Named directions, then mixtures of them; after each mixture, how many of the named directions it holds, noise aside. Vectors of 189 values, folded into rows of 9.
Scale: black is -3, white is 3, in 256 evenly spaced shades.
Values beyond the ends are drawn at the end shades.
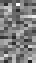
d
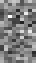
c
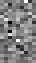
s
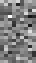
two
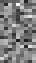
two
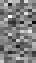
two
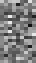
three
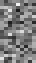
three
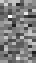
two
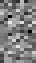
two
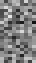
three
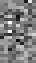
two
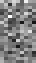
two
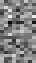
three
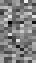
three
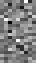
one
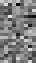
two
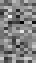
three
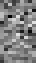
one
